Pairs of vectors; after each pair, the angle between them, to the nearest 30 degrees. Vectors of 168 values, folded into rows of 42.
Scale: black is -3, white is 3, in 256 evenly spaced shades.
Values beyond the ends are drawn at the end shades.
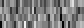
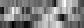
90 degrees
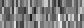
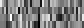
90 degrees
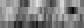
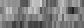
30 degrees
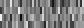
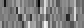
90 degrees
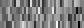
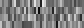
150 degrees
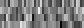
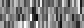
60 degrees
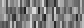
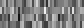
90 degrees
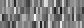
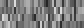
150 degrees
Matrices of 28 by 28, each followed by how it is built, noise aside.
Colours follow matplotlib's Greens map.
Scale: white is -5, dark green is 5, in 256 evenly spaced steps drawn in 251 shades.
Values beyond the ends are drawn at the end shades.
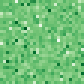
sparse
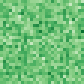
repeating columns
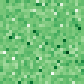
sparse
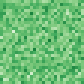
repeating columns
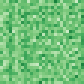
repeating rows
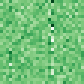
uneven columns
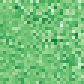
upper triangular
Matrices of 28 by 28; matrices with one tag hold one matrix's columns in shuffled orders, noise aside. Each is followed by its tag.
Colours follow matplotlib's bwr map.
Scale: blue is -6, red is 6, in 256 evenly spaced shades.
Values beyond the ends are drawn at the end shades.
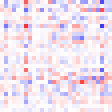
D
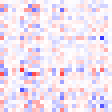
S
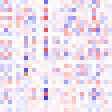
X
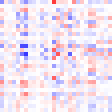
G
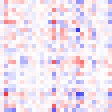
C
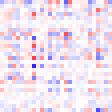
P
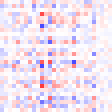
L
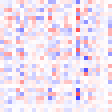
X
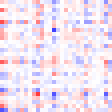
C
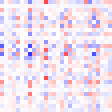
G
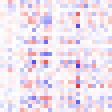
L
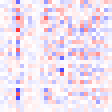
X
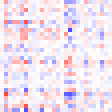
C
